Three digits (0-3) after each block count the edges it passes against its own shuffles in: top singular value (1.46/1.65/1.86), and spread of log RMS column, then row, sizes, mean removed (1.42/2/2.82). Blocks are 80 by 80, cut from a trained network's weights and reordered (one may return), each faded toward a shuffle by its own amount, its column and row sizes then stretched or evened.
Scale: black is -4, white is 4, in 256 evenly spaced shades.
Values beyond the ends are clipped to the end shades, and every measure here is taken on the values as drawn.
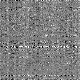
2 0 3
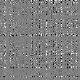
2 3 3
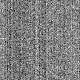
3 1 0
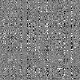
3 3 2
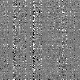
1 3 1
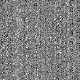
1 2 1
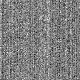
3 1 0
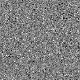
0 1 1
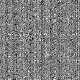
3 1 2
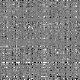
3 2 3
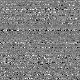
0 0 3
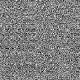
3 0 2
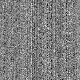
3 2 0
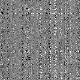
2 3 2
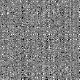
1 2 2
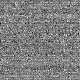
1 0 1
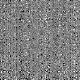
1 2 2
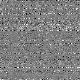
0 1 3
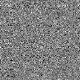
0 1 2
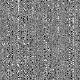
1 3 1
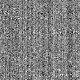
3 0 2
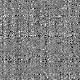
2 1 3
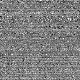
2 0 2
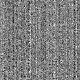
3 2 0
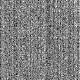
3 1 1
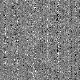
0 3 0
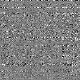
1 2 3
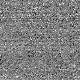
0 1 1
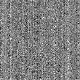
2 2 0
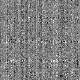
3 2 2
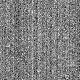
3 1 0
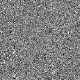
0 2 0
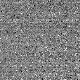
0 1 0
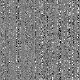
0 3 0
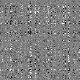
1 3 3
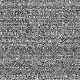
2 0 1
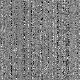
2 3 0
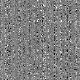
0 3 1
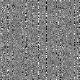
1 3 1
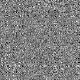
1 2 2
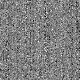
0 2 0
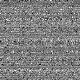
2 0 2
